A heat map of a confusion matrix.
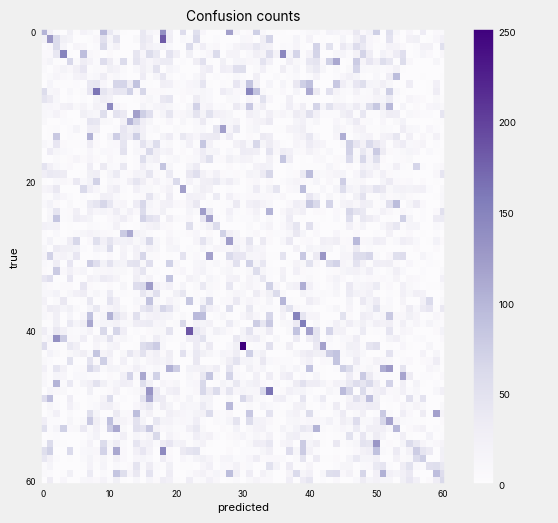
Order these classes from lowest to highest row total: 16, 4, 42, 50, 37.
50, 16, 37, 42, 4
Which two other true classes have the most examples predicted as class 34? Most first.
48, 24
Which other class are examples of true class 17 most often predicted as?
36
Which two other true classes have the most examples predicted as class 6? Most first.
3, 21
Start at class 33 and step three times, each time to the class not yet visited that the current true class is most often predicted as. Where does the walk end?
22
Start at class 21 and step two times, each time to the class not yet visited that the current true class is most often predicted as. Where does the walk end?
7
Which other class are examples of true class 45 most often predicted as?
52
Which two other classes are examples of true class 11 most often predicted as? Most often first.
14, 15
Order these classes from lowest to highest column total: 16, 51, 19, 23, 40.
51, 23, 19, 40, 16
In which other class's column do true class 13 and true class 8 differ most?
31
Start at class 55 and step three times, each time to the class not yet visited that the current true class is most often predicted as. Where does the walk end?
47
